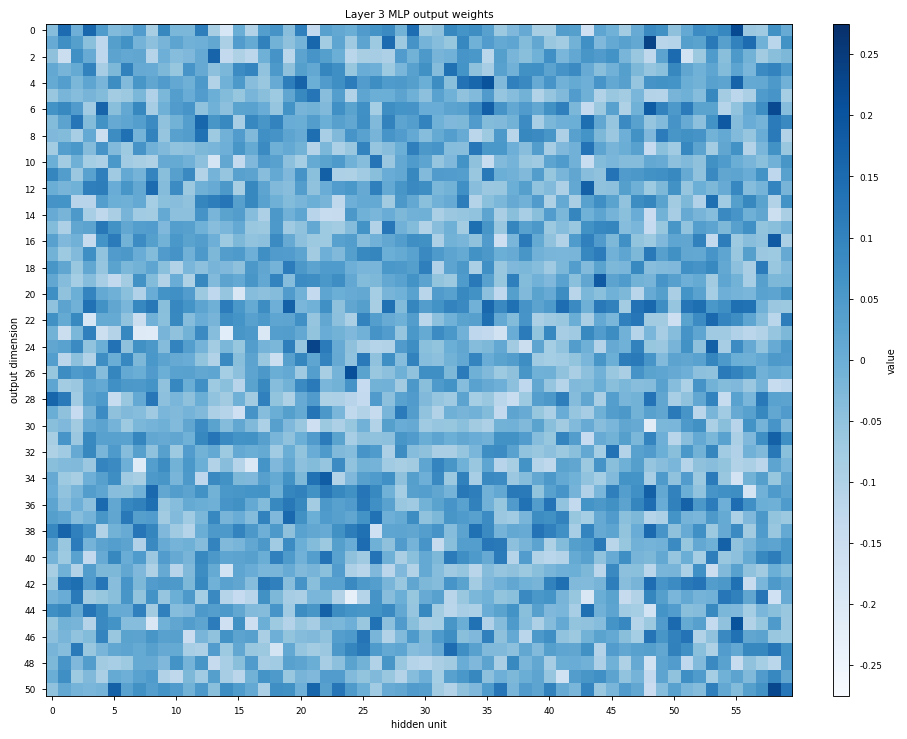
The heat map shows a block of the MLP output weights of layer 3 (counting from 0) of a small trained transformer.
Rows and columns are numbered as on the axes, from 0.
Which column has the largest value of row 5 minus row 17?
21
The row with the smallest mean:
41
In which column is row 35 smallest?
56
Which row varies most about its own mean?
23
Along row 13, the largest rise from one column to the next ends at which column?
53
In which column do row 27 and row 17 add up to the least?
58
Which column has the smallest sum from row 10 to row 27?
36
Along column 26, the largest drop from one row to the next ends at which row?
38
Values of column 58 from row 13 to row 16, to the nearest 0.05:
-0.1 -0.15 -0.05 0.2
